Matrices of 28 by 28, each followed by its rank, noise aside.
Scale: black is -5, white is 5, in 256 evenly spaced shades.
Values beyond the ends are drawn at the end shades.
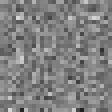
six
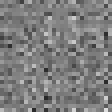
four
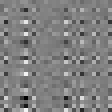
one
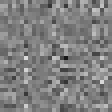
four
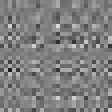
two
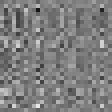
three
